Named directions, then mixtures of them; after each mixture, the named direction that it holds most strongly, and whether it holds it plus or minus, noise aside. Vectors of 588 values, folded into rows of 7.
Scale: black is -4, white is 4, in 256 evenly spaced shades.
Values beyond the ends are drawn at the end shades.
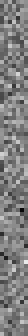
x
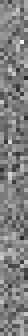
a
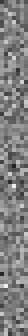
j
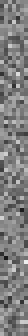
x, plus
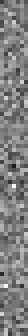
j, plus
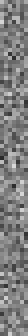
j, minus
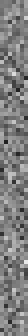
a, plus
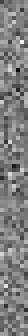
a, plus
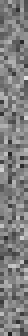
a, minus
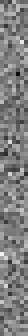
x, minus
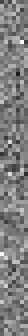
x, minus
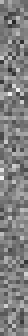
a, minus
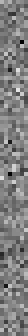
a, minus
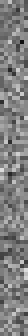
a, minus
